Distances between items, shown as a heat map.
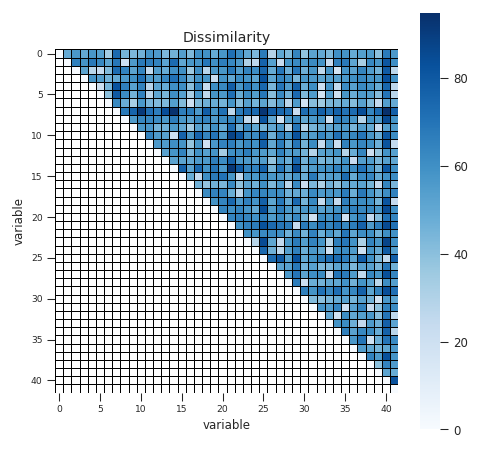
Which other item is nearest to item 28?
30
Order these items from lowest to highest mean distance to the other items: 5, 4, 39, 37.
39, 5, 4, 37
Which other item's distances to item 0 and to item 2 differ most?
34
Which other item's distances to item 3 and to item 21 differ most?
19
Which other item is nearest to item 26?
0
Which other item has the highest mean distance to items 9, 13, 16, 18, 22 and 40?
7
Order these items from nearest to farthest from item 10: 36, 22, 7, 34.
36, 34, 22, 7
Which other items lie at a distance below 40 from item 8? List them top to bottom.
1, 23, 24, 27, 33, 37
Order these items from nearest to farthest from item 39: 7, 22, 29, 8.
22, 8, 29, 7
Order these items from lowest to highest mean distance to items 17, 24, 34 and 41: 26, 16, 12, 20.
16, 26, 12, 20
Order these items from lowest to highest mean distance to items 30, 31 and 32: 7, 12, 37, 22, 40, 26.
12, 26, 22, 37, 40, 7
